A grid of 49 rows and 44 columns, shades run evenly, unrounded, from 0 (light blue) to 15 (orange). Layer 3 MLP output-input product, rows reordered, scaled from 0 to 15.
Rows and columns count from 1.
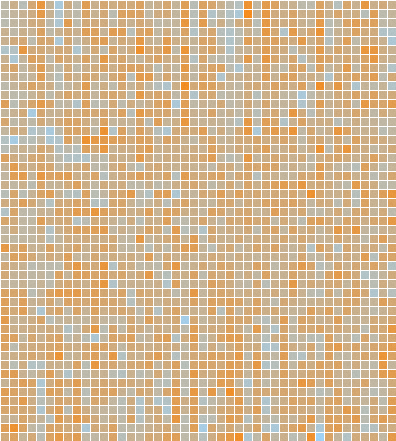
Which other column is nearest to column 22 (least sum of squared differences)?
26
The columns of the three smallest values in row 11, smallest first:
34, 22, 29
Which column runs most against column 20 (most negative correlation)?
5
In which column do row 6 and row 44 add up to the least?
10
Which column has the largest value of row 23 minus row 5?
44
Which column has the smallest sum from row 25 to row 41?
21
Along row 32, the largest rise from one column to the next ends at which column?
20
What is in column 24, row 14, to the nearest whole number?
7
